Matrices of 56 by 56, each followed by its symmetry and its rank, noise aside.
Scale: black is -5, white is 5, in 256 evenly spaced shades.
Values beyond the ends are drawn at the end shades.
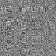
no symmetry, rank six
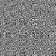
no symmetry, rank six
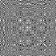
symmetric, rank three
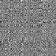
antisymmetric, rank six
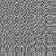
antisymmetric, rank four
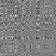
no symmetry, rank three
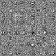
symmetric, rank six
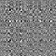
no symmetry, rank three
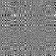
no symmetry, rank three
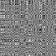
antisymmetric, rank four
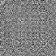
symmetric, rank six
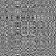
no symmetry, rank three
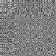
symmetric, rank four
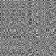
no symmetry, rank six
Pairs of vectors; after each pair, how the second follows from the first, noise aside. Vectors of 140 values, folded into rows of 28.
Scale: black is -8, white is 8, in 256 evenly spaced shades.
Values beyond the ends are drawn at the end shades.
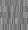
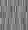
reversed, negated.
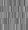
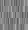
sign-scrambled.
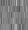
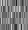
negated, scaled up.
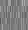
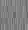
wrapped around, negated, shrunk.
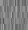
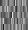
negated, scaled up.
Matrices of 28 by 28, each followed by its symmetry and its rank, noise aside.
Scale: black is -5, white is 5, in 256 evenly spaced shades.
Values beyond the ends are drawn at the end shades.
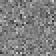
antisymmetric, rank six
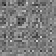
symmetric, rank four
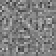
antisymmetric, rank six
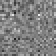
antisymmetric, rank four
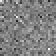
symmetric, rank five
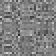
no symmetry, rank four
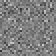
no symmetry, rank six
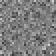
symmetric, rank six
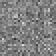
symmetric, rank five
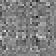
antisymmetric, rank four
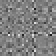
antisymmetric, rank four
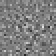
symmetric, rank six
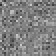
symmetric, rank four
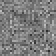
no symmetry, rank six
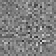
no symmetry, rank five
